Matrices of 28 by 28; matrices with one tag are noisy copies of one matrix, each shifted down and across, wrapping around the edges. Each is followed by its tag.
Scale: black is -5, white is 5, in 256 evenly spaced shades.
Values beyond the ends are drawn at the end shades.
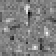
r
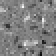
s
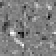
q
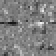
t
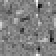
r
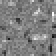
s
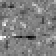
t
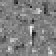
r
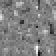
r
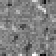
q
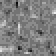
s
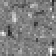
r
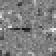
t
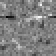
t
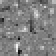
r
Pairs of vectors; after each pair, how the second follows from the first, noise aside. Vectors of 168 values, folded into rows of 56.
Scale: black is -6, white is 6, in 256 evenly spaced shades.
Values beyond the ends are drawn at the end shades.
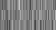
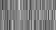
copied.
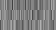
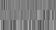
negated, partly zeroed.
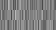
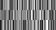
reversed, scaled up.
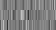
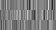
reversed, negated.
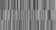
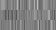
negated, partly zeroed.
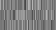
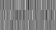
negated, partly zeroed.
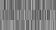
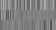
reversed, partly zeroed.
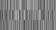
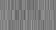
negated, shrunk.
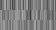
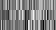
reversed, scaled up.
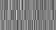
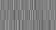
wrapped around, shrunk.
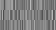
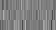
reversed, partly zeroed.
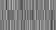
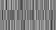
copied.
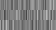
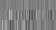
reversed, partly zeroed.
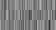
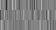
reversed, partly zeroed.
